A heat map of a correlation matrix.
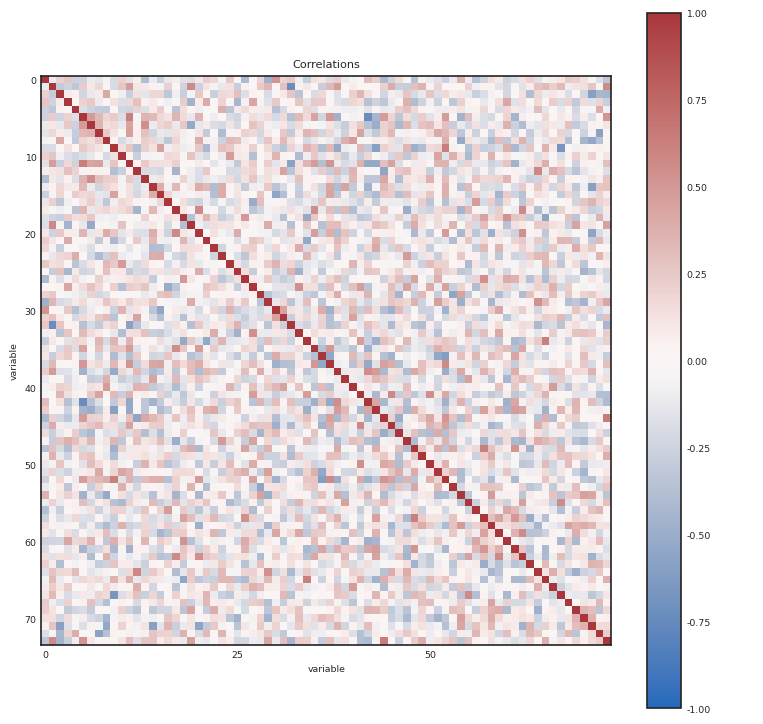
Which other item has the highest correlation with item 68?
58
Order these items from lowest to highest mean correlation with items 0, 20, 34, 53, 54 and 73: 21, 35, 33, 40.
21, 40, 33, 35
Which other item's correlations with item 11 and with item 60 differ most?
1
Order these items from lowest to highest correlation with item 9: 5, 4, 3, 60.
4, 3, 5, 60
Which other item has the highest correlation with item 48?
57
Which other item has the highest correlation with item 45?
41
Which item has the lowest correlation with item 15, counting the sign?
30
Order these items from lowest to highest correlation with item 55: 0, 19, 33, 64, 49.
0, 49, 64, 19, 33
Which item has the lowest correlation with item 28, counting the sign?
53
